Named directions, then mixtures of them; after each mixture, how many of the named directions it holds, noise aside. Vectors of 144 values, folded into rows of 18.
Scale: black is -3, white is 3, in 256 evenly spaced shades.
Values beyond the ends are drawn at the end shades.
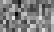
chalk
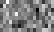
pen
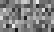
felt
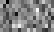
one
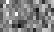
one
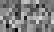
two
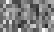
two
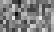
one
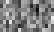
three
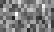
two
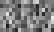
three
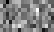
two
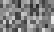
three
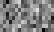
two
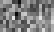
one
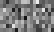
one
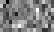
one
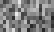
one
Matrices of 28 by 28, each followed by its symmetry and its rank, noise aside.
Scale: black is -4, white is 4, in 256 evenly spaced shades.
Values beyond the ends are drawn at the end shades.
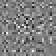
antisymmetric, rank four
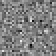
antisymmetric, rank six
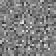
symmetric, rank eight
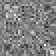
symmetric, rank six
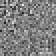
antisymmetric, rank eight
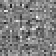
antisymmetric, rank six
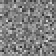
antisymmetric, rank eight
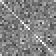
symmetric, rank eight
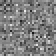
symmetric, rank eight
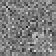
symmetric, rank eight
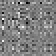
antisymmetric, rank four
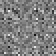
no symmetry, rank four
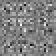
no symmetry, rank four
